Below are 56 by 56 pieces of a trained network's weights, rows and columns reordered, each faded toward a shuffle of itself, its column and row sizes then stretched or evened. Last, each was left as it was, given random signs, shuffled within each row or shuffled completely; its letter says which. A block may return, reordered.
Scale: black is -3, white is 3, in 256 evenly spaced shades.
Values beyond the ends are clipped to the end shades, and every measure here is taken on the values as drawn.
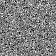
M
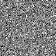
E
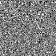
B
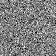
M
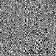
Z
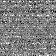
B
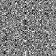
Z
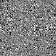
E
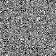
E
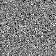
B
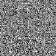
E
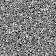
M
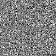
E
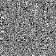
E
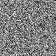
M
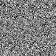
B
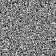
B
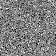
M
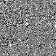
E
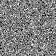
M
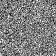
M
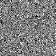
E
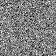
M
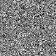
E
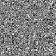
Z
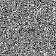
E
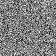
M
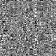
Z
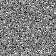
M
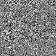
E
